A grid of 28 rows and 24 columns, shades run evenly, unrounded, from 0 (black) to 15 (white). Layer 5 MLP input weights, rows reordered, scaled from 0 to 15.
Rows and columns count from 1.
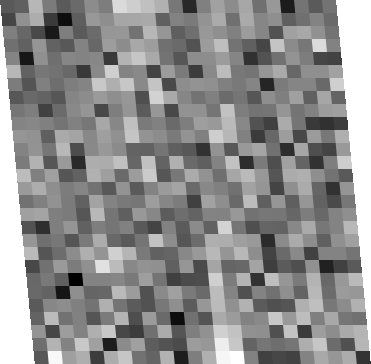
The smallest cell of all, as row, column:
22, 4
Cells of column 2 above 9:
6
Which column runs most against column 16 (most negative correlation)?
21
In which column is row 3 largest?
11
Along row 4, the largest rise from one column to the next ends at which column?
20
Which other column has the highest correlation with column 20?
16
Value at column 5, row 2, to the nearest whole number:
1
